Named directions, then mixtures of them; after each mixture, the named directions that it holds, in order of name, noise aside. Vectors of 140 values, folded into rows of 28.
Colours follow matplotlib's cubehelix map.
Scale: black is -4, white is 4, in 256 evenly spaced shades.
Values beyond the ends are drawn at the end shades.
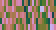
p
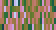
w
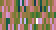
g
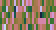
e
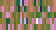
g.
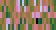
g.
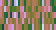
w.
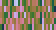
w.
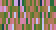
g, w.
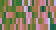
p.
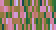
p, w.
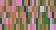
p.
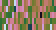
e, w.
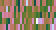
e, g.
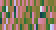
e, p.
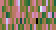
g, p.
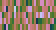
e, g.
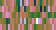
g.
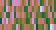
e, p.
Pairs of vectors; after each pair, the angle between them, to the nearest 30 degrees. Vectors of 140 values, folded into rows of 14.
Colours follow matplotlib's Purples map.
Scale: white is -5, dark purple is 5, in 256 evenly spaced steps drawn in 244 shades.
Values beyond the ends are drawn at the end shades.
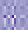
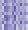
90 degrees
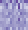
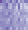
30 degrees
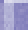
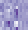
90 degrees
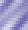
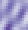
120 degrees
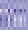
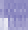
120 degrees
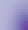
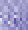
60 degrees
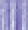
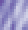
120 degrees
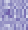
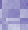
90 degrees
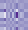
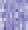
120 degrees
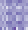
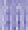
60 degrees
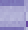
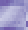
30 degrees
